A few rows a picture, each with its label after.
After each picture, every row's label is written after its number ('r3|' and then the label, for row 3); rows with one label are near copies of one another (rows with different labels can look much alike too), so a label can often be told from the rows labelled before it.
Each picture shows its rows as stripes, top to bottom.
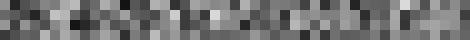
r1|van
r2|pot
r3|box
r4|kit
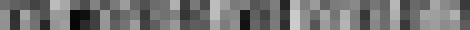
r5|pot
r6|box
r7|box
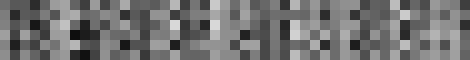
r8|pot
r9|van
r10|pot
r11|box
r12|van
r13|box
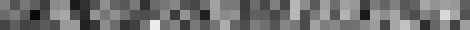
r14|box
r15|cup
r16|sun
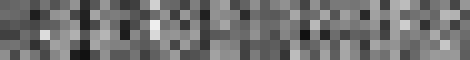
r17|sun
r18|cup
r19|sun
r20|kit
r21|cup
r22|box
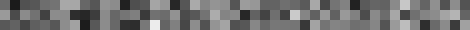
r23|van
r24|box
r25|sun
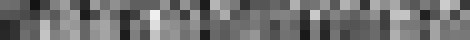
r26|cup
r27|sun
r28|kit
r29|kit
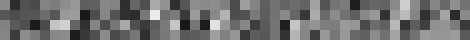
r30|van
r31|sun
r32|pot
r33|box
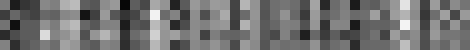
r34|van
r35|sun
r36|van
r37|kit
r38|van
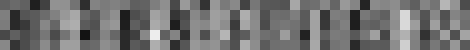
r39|cup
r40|van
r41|van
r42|sun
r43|van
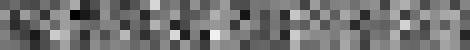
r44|sun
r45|box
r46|van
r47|pot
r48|cup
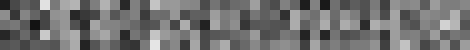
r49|kit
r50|box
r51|cup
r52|kit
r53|sun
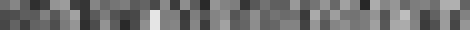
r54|cup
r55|sun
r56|sun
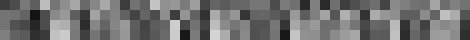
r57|kit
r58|cup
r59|pot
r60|pot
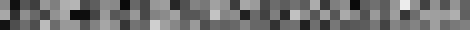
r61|van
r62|box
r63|kit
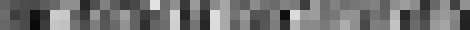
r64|sun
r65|pot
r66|pot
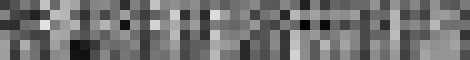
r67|kit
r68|pot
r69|kit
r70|pot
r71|box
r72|box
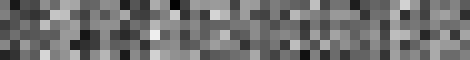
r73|van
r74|pot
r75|kit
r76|sun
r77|box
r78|kit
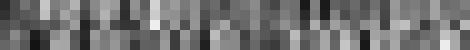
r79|kit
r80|kit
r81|sun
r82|cup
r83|cup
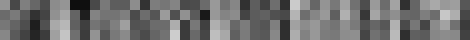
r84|box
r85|cup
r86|pot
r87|pot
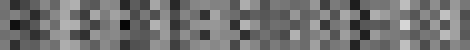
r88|van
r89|cup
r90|van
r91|cup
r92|van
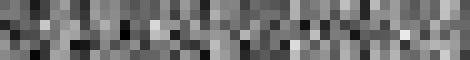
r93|cup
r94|cup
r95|kit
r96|van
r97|box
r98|cup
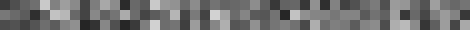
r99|kit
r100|pot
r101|sun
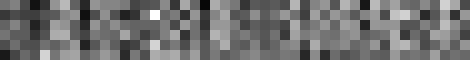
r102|cup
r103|sun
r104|cup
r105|pot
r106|sun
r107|kit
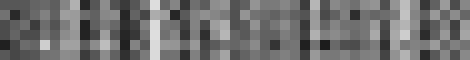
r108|sun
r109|van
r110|sun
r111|sun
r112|kit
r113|sun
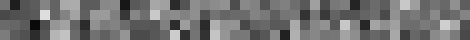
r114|van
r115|kit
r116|cup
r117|pot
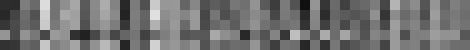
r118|kit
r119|kit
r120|kit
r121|box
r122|kit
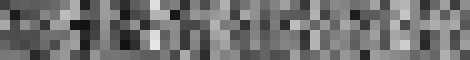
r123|sun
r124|van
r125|box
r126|sun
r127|sun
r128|cup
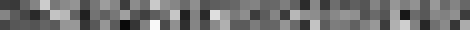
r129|kit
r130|pot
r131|sun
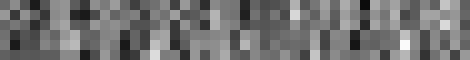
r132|cup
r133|box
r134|cup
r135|van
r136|van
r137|sun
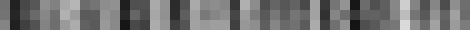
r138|van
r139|van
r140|van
